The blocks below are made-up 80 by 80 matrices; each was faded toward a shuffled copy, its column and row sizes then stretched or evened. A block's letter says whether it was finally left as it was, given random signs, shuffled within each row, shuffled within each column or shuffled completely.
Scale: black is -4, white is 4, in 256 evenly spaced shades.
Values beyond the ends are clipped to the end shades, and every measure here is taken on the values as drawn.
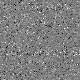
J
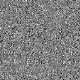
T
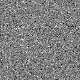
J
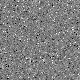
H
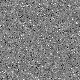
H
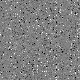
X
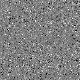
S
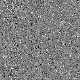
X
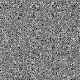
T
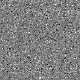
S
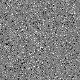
X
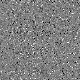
S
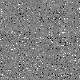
S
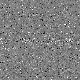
J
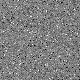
H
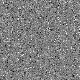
X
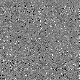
S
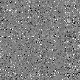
T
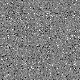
S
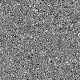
H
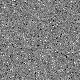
H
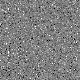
X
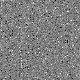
X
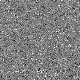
J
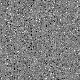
X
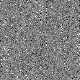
X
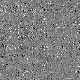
T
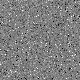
H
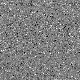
J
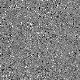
S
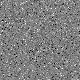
H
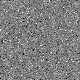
H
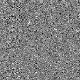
T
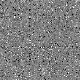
T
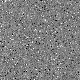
H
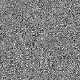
T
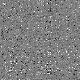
T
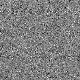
J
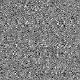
T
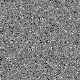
J
